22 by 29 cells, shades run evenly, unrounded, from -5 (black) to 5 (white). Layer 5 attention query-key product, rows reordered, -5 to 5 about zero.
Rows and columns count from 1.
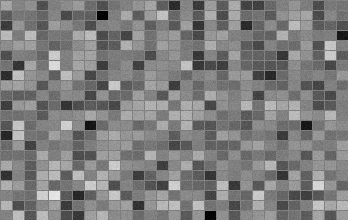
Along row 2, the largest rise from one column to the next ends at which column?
10
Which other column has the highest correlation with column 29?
17
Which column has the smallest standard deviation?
11
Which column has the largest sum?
5
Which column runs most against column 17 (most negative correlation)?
7
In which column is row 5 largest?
28
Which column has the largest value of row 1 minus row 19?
20
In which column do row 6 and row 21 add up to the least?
24
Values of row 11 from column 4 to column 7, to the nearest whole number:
-2 -1 -3 -2
